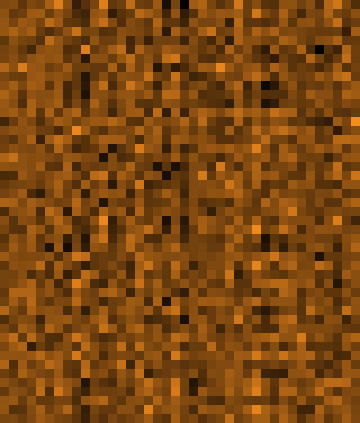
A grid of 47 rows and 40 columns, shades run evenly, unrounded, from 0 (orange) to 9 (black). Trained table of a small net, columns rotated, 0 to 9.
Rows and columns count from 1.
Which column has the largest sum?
21
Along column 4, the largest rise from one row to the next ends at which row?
39
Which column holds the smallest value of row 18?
2
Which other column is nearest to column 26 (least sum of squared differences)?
16
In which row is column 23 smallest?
20
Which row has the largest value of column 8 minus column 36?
28
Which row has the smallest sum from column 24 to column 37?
40
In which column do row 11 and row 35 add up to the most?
10
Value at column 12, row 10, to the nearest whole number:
2
